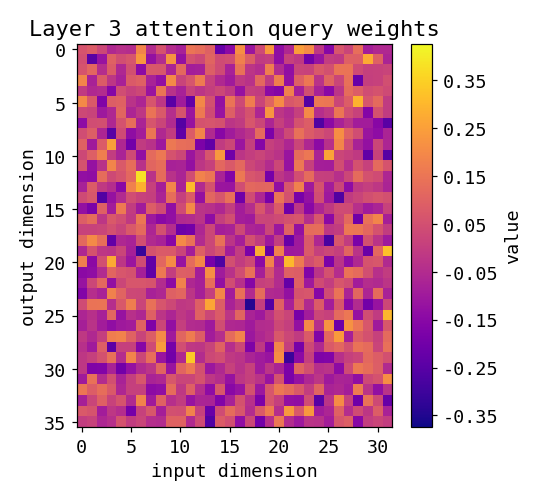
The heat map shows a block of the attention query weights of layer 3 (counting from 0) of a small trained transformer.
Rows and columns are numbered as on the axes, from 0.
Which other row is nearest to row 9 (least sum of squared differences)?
35
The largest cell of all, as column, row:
6, 12
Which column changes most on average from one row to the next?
3
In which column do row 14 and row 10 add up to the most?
14
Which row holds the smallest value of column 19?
24
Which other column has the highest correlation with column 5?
13
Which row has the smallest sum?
7
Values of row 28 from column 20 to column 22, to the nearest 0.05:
0.2 0 -0.2
